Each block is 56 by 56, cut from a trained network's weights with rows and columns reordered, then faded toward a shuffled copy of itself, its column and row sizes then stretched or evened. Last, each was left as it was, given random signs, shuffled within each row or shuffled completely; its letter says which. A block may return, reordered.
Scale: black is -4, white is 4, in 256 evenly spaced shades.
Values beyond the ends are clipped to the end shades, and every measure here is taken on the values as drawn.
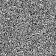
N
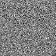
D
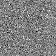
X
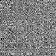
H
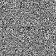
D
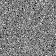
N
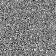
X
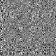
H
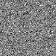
D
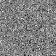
X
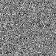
X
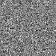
D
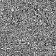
D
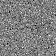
N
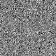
D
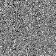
D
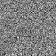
H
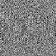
H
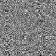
H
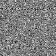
D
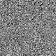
D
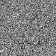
X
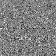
X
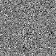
D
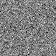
N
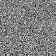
D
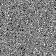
N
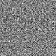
H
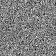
N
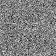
X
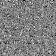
X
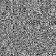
H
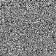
X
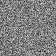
N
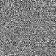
H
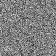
N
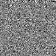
D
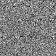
X
